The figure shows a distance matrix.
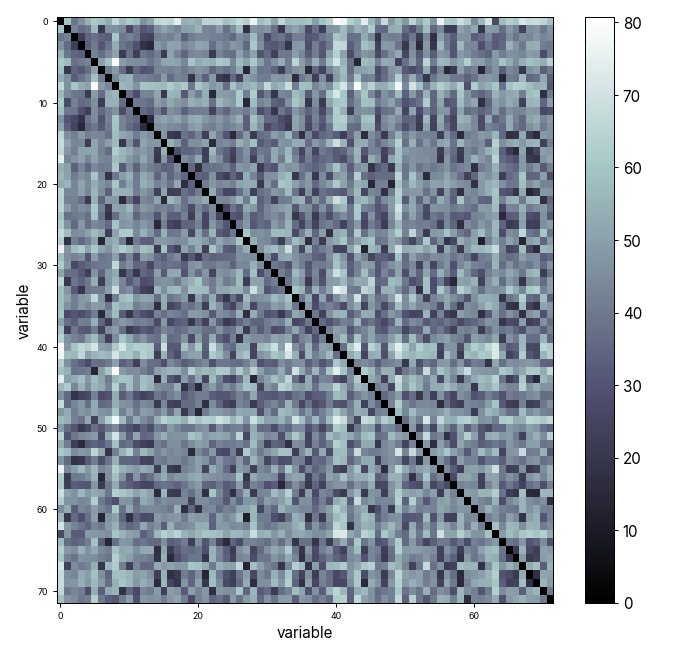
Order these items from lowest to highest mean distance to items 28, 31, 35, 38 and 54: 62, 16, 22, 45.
16, 22, 62, 45
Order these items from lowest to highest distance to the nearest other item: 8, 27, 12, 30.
27, 12, 30, 8
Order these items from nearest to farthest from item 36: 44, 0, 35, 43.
43, 35, 44, 0
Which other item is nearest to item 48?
20
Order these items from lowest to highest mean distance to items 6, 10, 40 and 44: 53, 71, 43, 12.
12, 71, 53, 43
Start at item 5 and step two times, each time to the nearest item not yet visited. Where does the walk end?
49
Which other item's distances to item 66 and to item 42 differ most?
62
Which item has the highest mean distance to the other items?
0
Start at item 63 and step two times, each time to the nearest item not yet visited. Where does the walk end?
2
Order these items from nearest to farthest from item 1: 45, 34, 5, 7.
7, 34, 5, 45
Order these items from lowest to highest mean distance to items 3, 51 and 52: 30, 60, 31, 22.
30, 31, 22, 60
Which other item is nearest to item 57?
32
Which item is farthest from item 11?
40
